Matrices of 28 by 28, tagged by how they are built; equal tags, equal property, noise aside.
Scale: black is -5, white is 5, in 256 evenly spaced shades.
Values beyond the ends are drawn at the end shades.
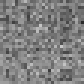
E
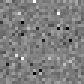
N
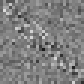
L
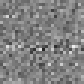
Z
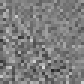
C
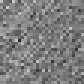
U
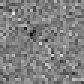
L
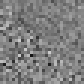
C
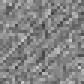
U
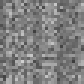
E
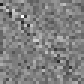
L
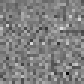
Z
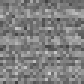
E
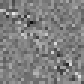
L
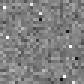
N
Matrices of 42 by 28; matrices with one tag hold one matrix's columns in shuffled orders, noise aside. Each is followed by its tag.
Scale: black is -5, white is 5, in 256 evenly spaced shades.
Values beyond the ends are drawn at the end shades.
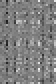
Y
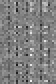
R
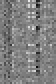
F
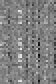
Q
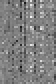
F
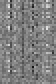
F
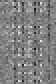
R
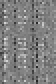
Q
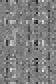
Y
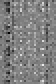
R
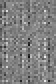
Q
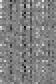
F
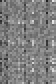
Y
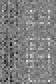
Q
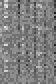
F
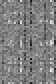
Y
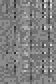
F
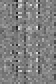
F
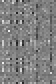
Y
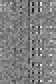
R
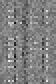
Q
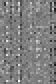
R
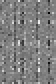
Y
